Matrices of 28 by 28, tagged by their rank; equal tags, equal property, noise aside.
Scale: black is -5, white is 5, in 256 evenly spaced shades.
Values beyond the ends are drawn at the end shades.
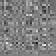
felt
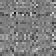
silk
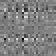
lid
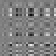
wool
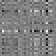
wool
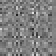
felt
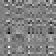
felt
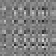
lid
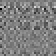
felt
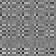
wool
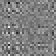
lid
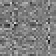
silk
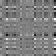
wool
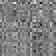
lid
